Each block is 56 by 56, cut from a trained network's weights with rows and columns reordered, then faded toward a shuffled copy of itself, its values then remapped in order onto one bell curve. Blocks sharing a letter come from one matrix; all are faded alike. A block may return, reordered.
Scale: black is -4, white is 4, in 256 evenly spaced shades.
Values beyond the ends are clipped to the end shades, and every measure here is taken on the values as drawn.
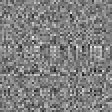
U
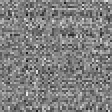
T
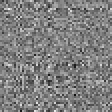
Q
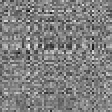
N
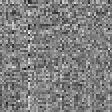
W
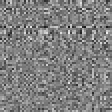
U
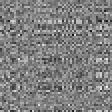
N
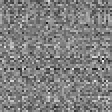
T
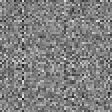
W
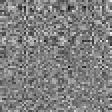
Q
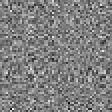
Q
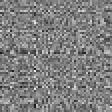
U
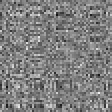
Q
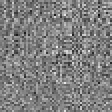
Q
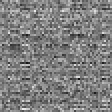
T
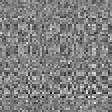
N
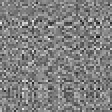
N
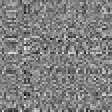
U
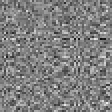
U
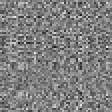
Q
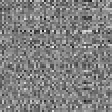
N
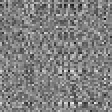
U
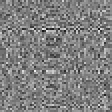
U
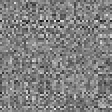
U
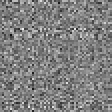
Q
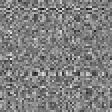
U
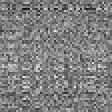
T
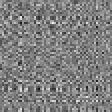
N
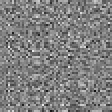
Q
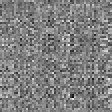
Q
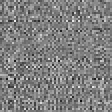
N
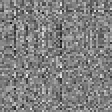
W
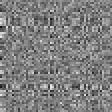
N
